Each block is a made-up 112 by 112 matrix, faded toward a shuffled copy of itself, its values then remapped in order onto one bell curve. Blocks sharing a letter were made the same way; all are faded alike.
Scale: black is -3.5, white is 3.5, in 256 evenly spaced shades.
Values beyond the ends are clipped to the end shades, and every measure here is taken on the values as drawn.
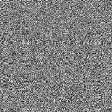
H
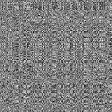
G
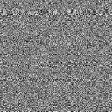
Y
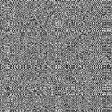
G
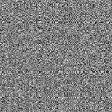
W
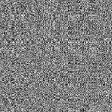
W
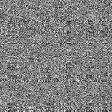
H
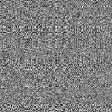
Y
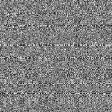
Y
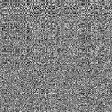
Y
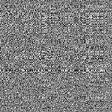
Y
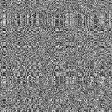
G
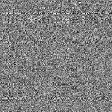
H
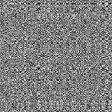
W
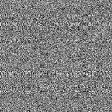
H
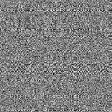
Y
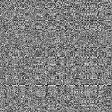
Y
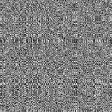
G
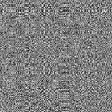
G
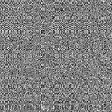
G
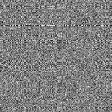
Y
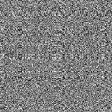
W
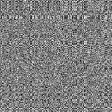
G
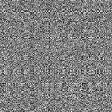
Y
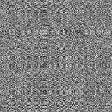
G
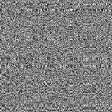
W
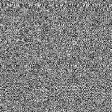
H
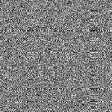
Y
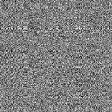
W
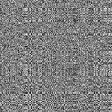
G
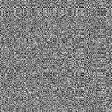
G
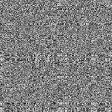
H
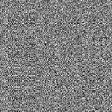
W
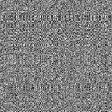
G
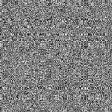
W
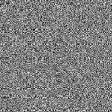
H
